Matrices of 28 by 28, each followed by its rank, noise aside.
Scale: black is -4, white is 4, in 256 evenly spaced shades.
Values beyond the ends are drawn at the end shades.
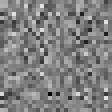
five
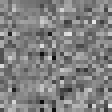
four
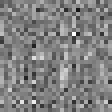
four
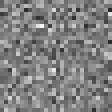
six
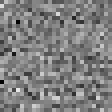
eight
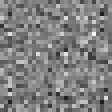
seven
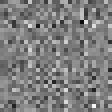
five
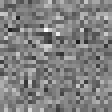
six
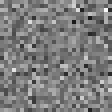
eight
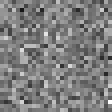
seven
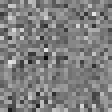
five
